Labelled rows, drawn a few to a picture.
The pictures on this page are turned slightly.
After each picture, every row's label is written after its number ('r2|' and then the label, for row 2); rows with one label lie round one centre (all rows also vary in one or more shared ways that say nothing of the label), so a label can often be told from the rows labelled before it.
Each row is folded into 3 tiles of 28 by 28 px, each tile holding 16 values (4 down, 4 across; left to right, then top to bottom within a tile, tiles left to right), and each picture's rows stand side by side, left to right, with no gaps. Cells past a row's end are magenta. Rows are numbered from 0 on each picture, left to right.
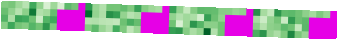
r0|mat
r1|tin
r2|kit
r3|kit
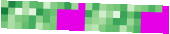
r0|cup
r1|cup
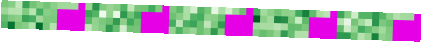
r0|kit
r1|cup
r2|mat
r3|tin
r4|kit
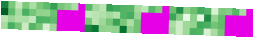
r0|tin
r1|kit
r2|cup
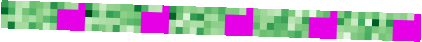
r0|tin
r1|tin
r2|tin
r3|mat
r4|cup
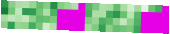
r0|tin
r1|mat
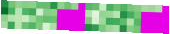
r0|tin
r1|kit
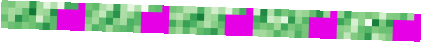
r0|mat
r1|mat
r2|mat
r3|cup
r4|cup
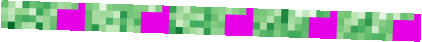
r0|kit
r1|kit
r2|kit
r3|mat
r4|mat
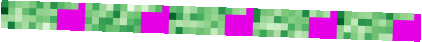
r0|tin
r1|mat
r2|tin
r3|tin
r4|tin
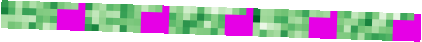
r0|tin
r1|kit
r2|mat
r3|tin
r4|mat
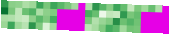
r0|tin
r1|cup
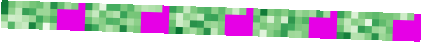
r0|tin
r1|kit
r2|kit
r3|cup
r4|kit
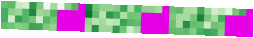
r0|mat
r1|tin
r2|mat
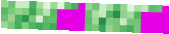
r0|mat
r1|mat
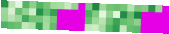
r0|kit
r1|cup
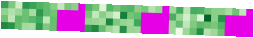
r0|kit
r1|kit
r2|cup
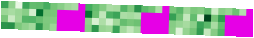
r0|kit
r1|tin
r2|cup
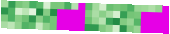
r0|cup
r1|kit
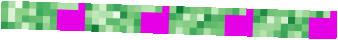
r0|kit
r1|kit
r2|cup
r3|cup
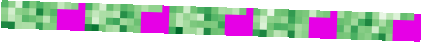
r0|kit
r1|kit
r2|kit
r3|kit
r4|mat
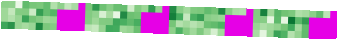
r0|kit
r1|cup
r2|tin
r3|cup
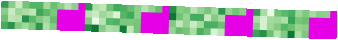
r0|kit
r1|kit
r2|tin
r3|kit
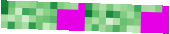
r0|tin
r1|tin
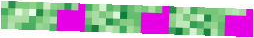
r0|cup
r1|kit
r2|kit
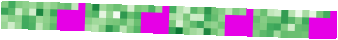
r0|cup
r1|cup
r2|kit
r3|mat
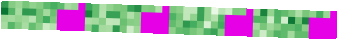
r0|tin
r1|tin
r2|mat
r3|cup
